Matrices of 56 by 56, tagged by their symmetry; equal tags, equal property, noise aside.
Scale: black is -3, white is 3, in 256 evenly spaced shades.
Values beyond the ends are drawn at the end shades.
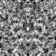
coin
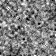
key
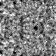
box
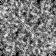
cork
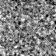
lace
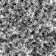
key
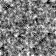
key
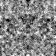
coin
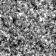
lace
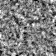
lace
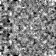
box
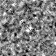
key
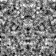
coin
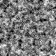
key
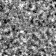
lace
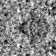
box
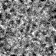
cork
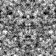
coin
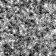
lace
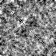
key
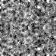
box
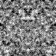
coin
